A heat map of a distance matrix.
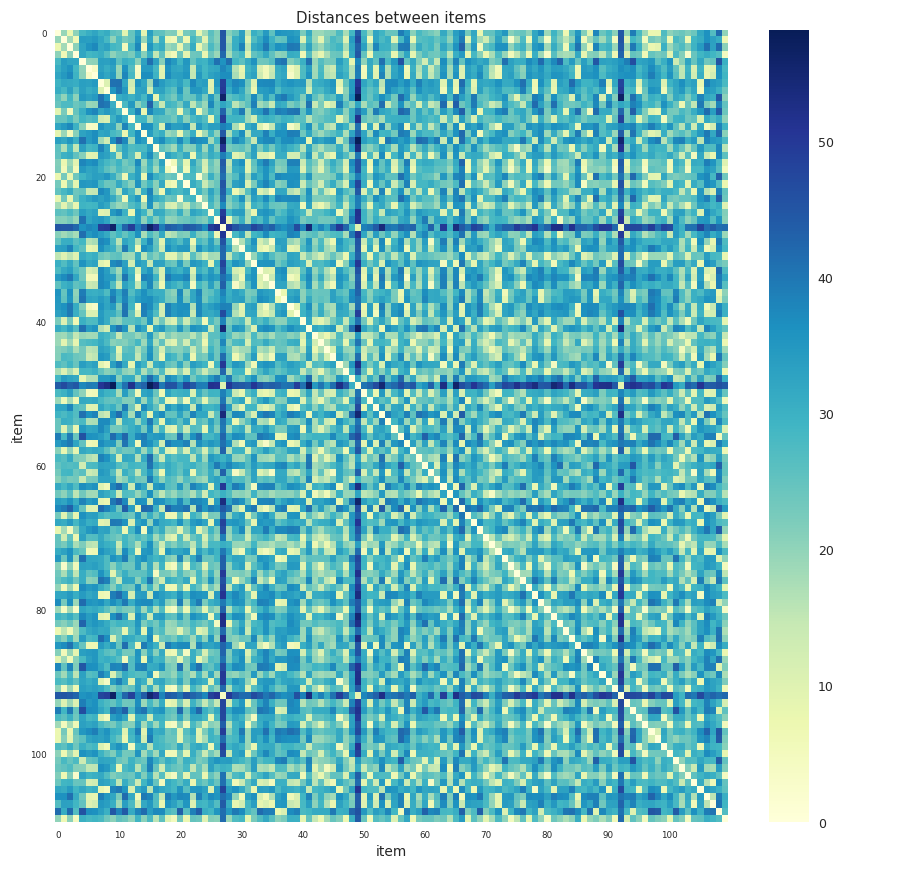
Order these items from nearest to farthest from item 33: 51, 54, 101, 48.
54, 48, 101, 51
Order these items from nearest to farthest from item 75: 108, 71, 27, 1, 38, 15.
1, 71, 38, 15, 108, 27
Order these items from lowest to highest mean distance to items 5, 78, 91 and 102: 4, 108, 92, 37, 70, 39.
70, 39, 4, 37, 108, 92
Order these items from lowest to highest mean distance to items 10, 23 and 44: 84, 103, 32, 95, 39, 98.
98, 103, 84, 39, 95, 32
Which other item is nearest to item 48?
4
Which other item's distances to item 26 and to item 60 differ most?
82
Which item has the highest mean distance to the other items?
49
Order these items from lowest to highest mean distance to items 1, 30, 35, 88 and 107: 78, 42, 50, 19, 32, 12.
50, 42, 19, 12, 32, 78
